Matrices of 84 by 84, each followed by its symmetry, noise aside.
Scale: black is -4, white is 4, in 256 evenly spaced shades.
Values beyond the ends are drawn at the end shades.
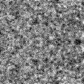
mirrored top to bottom.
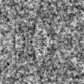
mirrored top to bottom.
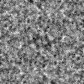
same after a half turn.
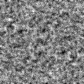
same after a half turn.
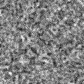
symmetric across the other diagonal.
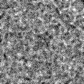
symmetric across the other diagonal.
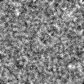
symmetric across the other diagonal.
